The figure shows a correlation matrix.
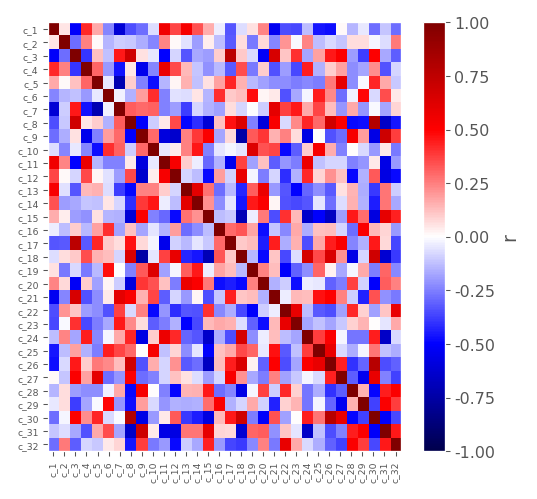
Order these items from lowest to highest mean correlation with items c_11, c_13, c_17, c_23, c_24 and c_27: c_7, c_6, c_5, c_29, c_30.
c_29, c_6, c_7, c_5, c_30
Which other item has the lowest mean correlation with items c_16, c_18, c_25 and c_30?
c_15
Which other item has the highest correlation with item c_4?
c_11
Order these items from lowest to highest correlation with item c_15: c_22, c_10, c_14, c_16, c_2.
c_10, c_16, c_2, c_14, c_22
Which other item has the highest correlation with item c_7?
c_21
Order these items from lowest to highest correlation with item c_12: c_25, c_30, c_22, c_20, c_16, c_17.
c_22, c_20, c_17, c_25, c_16, c_30
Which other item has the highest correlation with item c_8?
c_30
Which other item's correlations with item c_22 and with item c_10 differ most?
c_19
